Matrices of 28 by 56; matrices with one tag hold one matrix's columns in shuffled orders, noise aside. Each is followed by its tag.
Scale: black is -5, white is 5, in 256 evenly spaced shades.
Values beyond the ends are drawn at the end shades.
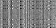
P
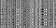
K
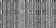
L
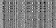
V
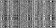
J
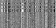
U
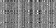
L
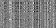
V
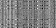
P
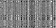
J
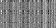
L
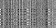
K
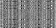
P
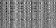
V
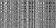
V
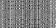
P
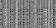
K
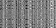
P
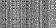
P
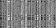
J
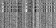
U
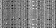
P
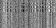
U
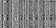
J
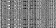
P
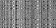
P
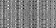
P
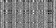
L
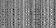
K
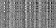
V
